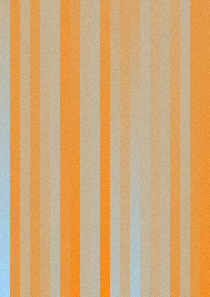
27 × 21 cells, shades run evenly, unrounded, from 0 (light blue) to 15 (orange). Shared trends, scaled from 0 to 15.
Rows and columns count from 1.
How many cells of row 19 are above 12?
6
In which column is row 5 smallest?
1
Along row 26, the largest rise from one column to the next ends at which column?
2
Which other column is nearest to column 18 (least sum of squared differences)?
4
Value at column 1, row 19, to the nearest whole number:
2
